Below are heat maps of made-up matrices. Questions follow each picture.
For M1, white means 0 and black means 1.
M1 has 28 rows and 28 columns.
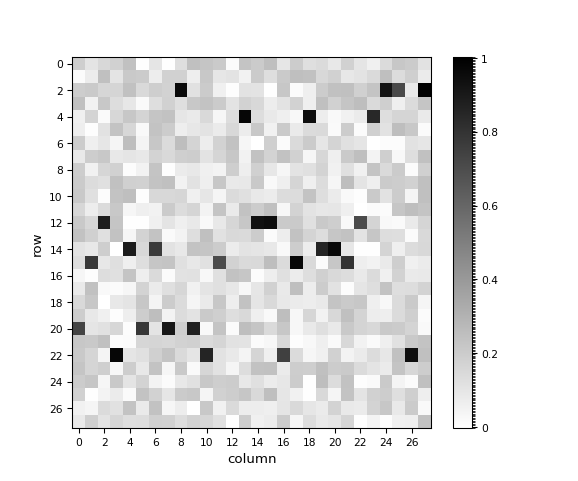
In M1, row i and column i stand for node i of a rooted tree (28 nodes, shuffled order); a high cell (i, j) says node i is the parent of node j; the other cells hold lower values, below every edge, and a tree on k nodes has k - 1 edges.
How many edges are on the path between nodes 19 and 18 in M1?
3
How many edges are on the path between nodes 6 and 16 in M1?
4
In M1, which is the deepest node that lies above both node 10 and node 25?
12
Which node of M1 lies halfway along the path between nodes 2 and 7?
14
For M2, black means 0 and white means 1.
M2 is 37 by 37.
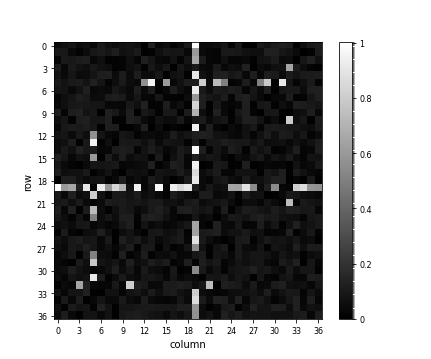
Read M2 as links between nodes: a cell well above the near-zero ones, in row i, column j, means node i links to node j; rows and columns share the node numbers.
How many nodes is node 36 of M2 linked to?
1
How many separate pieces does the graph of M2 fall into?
3
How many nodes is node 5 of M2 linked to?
9
